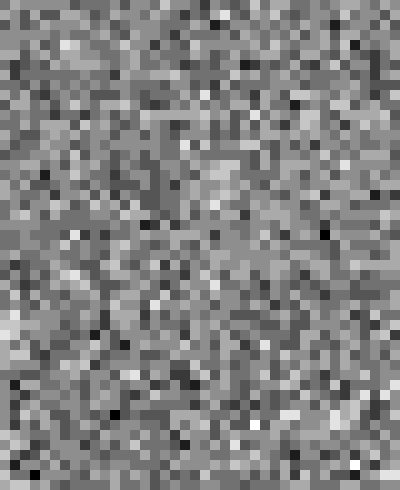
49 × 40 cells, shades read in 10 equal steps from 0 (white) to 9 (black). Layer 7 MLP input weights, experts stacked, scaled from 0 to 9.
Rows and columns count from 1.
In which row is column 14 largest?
40
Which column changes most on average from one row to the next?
36
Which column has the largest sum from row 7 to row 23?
12
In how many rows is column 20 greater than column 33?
18
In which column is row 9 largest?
22
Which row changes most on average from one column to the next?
48
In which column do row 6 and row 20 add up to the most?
38
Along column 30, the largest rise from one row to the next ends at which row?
11
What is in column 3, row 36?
2
